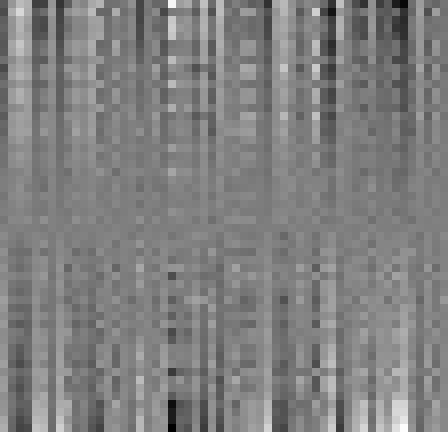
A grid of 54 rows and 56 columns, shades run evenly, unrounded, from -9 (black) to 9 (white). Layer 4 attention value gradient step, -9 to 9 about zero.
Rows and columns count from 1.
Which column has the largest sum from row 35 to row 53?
51
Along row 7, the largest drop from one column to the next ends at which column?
41
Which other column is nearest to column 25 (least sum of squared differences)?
54
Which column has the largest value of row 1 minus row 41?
22
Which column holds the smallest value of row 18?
42
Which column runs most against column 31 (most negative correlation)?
25
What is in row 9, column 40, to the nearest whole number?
5
